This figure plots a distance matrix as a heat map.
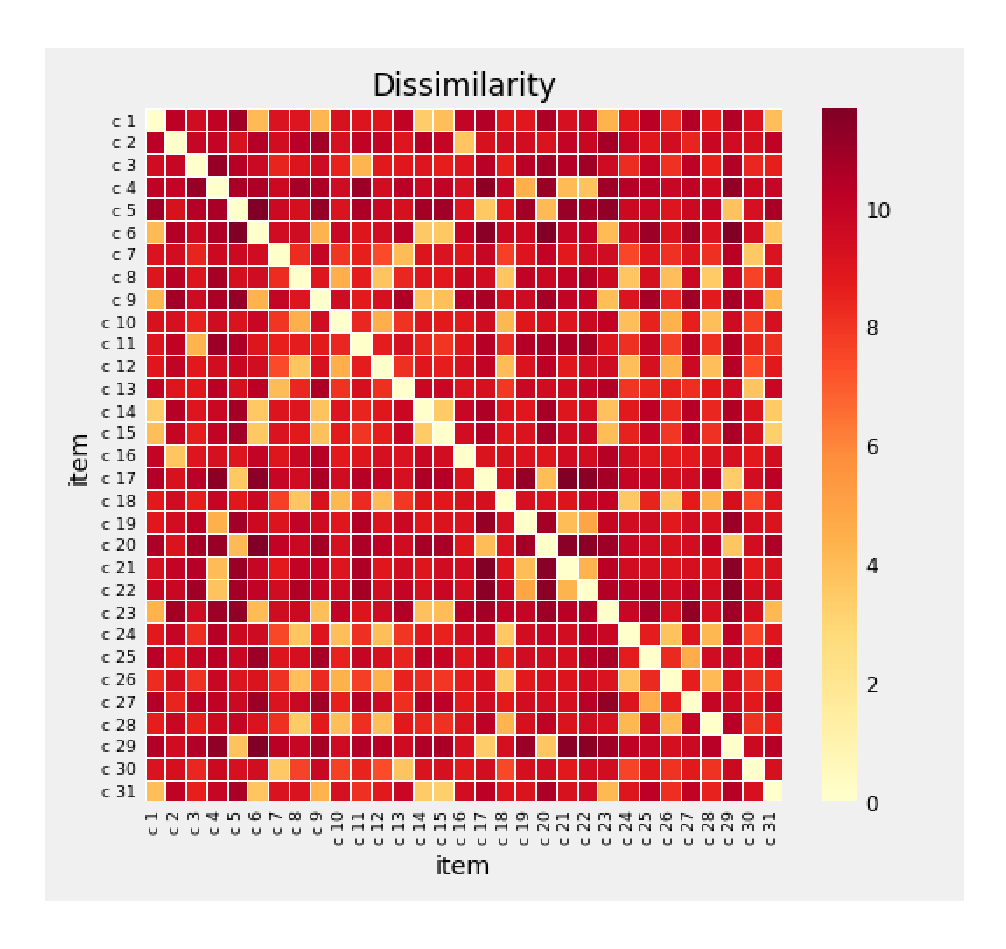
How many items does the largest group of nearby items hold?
7
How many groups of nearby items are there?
8
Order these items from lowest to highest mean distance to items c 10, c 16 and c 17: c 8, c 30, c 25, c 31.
c 8, c 30, c 25, c 31
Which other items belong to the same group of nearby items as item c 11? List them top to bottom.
c 3
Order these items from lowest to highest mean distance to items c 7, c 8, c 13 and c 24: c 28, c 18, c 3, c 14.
c 18, c 28, c 3, c 14
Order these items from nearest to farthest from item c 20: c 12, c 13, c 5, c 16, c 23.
c 5, c 16, c 13, c 12, c 23
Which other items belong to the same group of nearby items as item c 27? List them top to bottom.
c 25
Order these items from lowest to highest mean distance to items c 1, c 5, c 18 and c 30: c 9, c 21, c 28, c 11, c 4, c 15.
c 28, c 15, c 9, c 11, c 21, c 4
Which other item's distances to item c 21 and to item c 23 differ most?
c 4
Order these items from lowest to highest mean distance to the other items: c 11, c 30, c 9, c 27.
c 30, c 9, c 11, c 27
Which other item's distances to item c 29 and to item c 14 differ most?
c 6
